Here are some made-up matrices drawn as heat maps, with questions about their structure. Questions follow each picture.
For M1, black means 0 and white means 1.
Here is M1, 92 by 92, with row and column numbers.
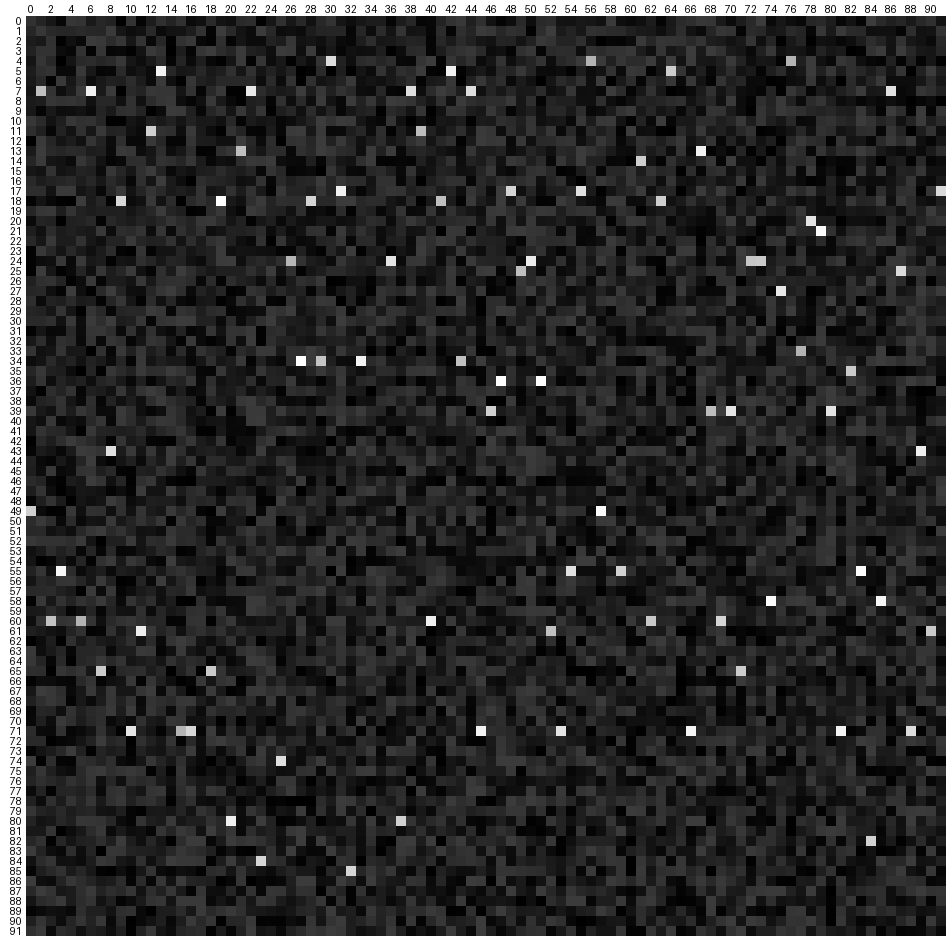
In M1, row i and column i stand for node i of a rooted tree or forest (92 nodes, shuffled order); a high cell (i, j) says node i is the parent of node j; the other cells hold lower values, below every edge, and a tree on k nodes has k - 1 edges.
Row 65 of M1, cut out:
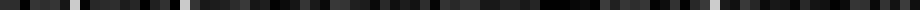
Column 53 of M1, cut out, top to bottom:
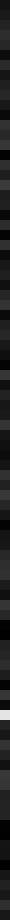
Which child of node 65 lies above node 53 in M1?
71
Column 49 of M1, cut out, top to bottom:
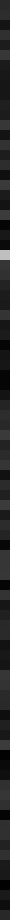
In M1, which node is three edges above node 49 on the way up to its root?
58
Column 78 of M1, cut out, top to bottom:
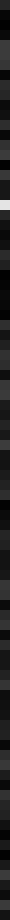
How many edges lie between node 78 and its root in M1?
6
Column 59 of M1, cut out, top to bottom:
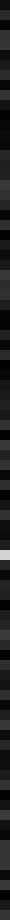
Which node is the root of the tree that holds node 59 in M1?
17
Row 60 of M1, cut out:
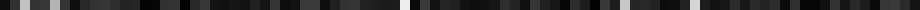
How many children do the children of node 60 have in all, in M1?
3
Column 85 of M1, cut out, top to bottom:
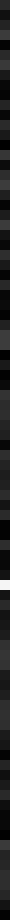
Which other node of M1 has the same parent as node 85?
74
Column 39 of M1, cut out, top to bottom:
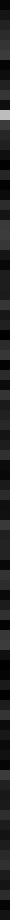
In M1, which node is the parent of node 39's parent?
61
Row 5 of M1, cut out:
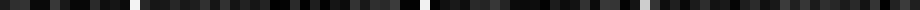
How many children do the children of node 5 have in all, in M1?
2
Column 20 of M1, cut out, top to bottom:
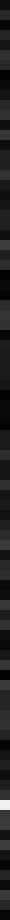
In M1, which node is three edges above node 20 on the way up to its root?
11
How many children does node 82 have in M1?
1
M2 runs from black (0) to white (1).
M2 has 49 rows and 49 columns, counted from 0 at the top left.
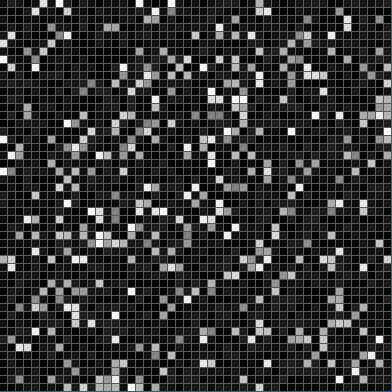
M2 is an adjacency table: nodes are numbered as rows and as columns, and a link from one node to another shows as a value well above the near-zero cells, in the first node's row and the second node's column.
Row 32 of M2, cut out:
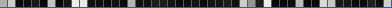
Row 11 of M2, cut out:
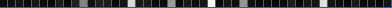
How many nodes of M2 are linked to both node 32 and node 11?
4
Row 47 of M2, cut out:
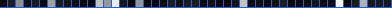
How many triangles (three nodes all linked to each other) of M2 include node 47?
6
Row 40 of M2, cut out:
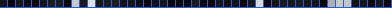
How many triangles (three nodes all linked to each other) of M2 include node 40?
2
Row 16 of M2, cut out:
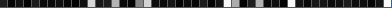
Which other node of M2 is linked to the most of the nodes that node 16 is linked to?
node 10
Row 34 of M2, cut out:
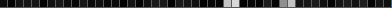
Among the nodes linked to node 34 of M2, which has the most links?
node 29
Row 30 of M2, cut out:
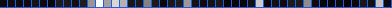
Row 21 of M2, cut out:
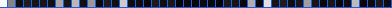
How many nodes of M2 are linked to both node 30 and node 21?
3
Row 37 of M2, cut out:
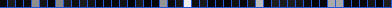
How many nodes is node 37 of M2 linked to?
7
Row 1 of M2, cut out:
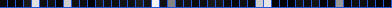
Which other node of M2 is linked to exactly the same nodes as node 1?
node 31
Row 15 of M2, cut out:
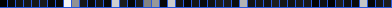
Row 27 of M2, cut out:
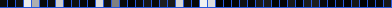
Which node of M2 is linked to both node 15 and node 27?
node 14
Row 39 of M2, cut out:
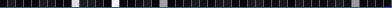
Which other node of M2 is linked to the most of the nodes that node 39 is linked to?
node 46
